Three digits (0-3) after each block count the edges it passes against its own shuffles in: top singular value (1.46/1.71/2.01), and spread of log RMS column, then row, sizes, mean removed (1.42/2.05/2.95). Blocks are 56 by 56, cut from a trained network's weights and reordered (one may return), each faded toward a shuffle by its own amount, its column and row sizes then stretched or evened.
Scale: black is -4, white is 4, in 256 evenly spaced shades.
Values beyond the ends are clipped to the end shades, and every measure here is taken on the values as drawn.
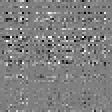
2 2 3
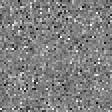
1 0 1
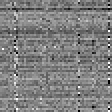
3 1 1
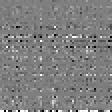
2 1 3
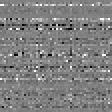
2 0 3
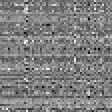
3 1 2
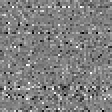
1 0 2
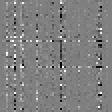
2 3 1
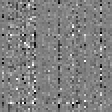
1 3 0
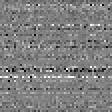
2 0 3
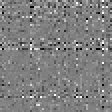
3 2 2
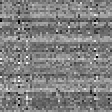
3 1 2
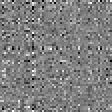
3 2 2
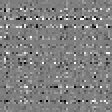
2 2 3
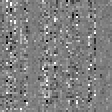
0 3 0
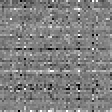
3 2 2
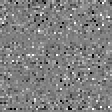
0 0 2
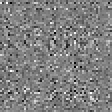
2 2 2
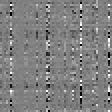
2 3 0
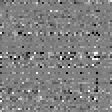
1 1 3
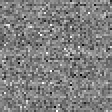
0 0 0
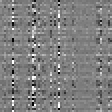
3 3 0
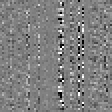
3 3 0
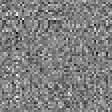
3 1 1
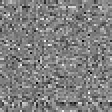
3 0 2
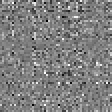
1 2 2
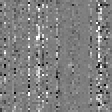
1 3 0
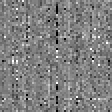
1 2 0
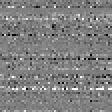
2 0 3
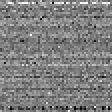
3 0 2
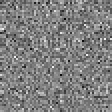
3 0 1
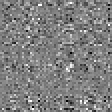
3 2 2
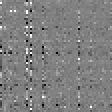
1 2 1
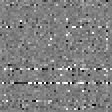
2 0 2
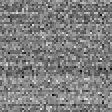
2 0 0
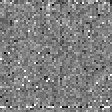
1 0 1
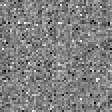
1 0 1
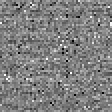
0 0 0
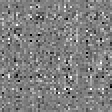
0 2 2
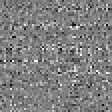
2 1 2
